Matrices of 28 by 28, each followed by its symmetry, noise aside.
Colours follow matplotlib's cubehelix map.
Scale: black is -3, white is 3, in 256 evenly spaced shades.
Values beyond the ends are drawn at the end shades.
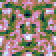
mirrored left to right.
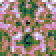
mirrored left to right.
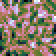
symmetric across the other diagonal.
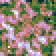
symmetric across the other diagonal.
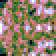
mirrored top to bottom.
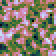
no symmetry.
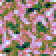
same after a half turn.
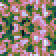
mirrored top to bottom.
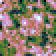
symmetric across the other diagonal.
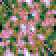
same after a half turn.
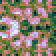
mirrored top to bottom.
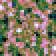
same after a half turn.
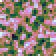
same after a half turn.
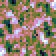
same after a half turn.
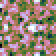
mirrored top to bottom.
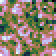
symmetric across the other diagonal.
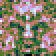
mirrored left to right.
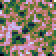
symmetric across the other diagonal.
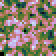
symmetric across the other diagonal.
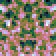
mirrored left to right.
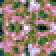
mirrored top to bottom.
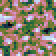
same after a half turn.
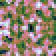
mirrored top to bottom.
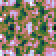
mirrored top to bottom.
